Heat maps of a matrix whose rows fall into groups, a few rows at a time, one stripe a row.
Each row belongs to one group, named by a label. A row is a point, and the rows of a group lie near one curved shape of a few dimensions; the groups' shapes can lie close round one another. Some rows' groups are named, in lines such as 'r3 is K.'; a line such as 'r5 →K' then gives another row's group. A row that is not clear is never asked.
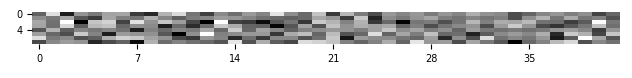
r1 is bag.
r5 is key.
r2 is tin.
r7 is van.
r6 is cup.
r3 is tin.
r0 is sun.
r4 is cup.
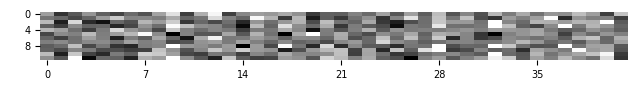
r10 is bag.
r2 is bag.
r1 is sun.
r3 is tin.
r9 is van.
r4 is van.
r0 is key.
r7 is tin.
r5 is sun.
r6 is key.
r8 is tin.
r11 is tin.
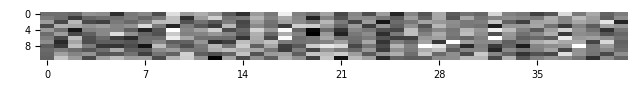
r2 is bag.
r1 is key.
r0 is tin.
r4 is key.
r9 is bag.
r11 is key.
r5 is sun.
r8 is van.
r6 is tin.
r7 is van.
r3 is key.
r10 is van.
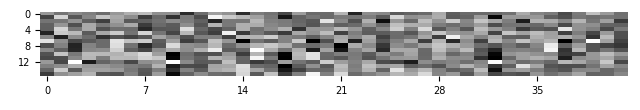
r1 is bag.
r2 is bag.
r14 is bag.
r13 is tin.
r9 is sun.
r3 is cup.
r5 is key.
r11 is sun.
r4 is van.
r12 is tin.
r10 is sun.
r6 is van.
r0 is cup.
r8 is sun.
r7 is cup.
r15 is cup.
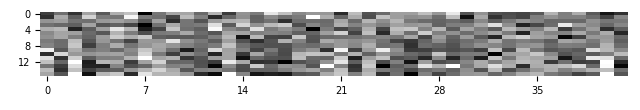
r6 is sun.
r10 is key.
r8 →tin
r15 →tin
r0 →sun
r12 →tin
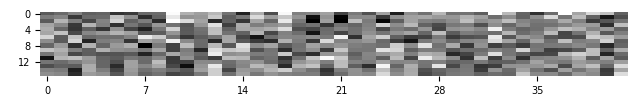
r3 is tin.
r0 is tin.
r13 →key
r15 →tin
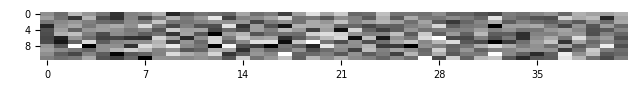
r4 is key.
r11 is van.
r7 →sun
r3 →key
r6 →van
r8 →tin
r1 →tin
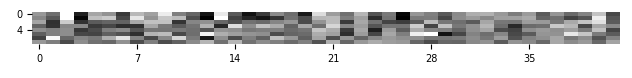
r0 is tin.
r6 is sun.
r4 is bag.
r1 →tin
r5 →van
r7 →tin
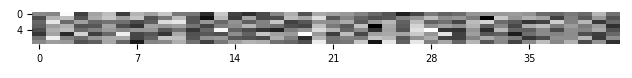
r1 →key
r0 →tin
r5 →sun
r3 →bag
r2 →van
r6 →van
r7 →bag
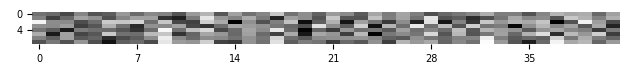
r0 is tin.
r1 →key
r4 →key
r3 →bag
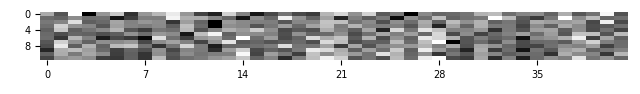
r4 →bag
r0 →tin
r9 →van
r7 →van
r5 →key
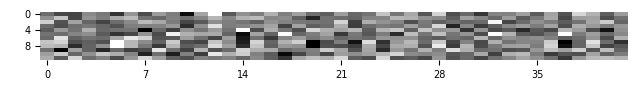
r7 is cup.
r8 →cup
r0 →key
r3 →key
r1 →cup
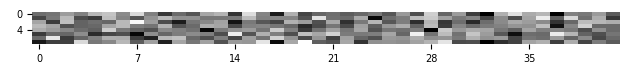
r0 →sun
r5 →van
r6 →sun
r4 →van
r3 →cup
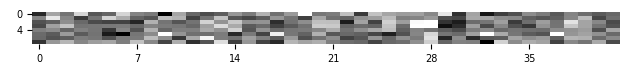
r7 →key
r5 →tin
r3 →van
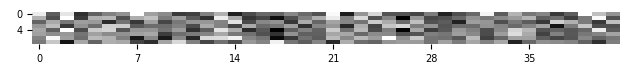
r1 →tin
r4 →tin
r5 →tin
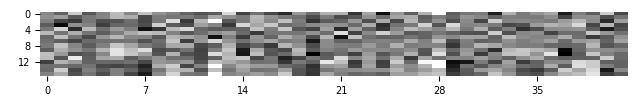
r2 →key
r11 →tin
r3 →van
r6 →key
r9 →sun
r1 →cup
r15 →van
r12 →van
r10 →cup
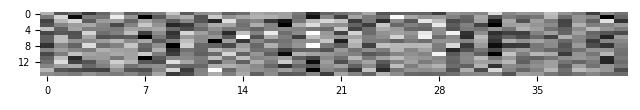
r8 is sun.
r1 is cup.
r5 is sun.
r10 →key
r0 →van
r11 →cup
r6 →cup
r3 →key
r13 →bag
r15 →tin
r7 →key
